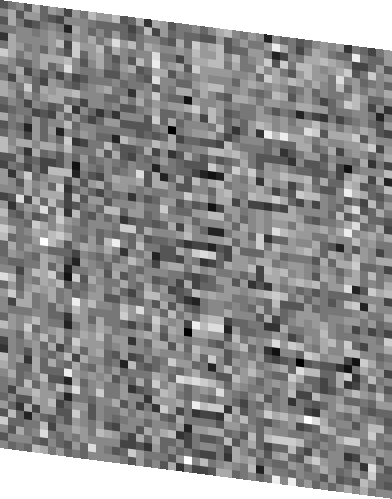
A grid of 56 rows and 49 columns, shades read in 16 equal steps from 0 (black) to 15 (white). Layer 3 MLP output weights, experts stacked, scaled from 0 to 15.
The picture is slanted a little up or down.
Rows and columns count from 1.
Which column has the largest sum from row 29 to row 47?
6
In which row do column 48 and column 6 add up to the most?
30
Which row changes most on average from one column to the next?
26
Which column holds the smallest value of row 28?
27
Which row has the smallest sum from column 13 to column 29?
28
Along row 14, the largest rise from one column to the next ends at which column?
23
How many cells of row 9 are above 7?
22
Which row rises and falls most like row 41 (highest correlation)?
10
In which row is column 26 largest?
29
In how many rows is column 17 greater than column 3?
21
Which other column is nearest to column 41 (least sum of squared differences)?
42
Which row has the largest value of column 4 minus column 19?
48
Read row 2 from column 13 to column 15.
6 6 6
